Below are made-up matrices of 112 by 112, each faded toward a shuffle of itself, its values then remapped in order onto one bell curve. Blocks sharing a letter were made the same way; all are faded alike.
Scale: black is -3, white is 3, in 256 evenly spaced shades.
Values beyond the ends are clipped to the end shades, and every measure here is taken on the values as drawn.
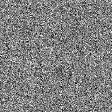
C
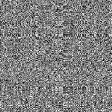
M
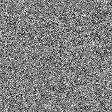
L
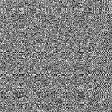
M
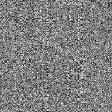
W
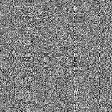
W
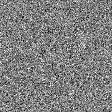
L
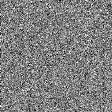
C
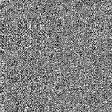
W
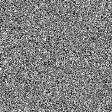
L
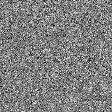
L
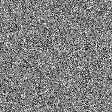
L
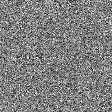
L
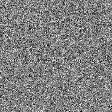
L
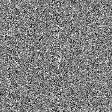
C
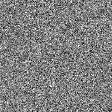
L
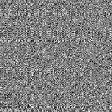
M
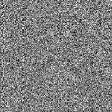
W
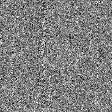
C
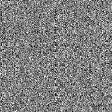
W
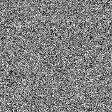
L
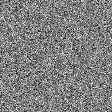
C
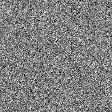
C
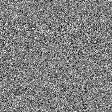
L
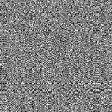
M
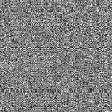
M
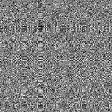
M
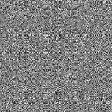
M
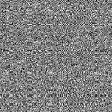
M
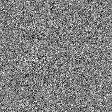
L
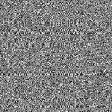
M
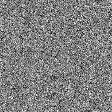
C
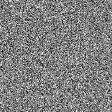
C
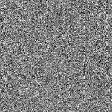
W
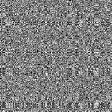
M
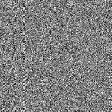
W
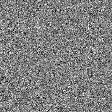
L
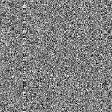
W
